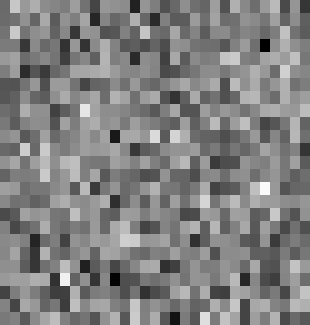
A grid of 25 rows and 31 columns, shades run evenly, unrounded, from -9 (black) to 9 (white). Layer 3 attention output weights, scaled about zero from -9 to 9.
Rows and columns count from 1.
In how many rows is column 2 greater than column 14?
13
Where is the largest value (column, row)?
27, 15
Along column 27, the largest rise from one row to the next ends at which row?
5
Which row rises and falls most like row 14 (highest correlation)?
17
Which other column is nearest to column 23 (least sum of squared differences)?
1
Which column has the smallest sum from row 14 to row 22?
4
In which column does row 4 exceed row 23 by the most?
29
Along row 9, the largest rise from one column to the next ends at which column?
9
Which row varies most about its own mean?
22
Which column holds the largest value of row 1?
2
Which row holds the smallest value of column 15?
23
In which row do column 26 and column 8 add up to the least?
3
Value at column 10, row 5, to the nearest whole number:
-2
